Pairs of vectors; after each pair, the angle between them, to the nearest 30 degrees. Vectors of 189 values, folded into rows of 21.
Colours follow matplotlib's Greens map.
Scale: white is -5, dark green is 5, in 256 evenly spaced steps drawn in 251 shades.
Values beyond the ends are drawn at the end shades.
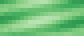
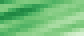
90 degrees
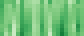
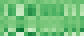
90 degrees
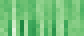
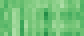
60 degrees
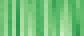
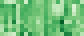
120 degrees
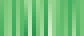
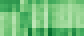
120 degrees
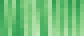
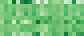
120 degrees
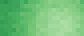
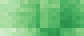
150 degrees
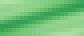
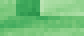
90 degrees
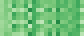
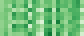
30 degrees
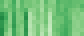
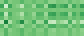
90 degrees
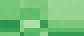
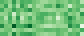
90 degrees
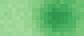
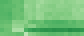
90 degrees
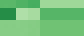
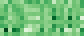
90 degrees
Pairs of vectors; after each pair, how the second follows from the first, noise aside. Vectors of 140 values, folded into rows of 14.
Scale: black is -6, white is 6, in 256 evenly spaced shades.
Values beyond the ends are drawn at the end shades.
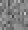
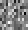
negated, scaled up.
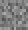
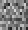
wrapped around, negated, scaled up.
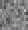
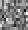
negated, scaled up.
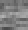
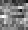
wrapped around, negated, scaled up.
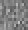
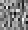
reversed, negated, scaled up.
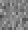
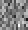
reversed, negated, scaled up.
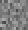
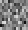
negated, scaled up.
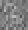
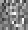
reversed, scaled up.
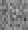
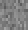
wrapped around, shrunk.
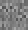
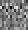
scaled up.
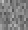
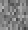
reversed, negated.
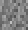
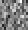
wrapped around, negated, scaled up.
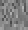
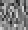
scaled up.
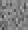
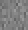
wrapped around, shrunk.
